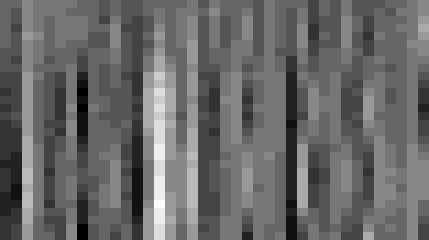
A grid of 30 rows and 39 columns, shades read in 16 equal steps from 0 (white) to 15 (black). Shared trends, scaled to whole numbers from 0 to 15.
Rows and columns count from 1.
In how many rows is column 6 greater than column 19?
8
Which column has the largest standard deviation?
15
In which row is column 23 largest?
30
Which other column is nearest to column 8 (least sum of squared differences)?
27
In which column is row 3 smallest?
39
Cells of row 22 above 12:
3
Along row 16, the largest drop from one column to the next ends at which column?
14
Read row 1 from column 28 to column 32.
9 11 9 10 8
